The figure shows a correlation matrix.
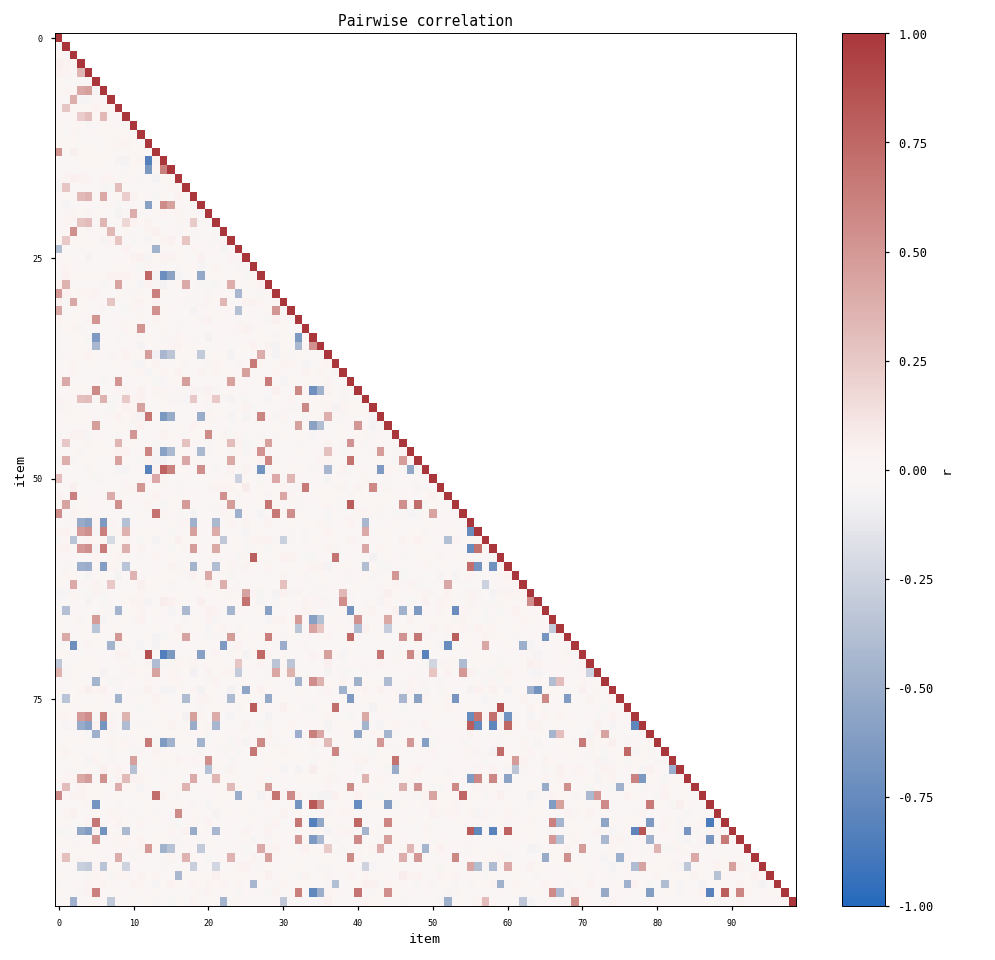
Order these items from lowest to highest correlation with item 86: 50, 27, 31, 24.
24, 27, 50, 31
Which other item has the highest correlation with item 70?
12
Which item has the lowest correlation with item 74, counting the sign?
64
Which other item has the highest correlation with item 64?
25
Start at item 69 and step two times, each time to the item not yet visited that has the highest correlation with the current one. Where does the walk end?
57
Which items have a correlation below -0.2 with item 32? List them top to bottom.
34, 35, 67, 73, 79, 87
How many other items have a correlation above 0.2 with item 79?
5
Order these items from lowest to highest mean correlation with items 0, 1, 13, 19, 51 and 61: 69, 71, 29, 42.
71, 69, 42, 29
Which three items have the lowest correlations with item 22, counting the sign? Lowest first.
69, 98, 57
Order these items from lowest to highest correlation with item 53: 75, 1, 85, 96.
75, 96, 1, 85
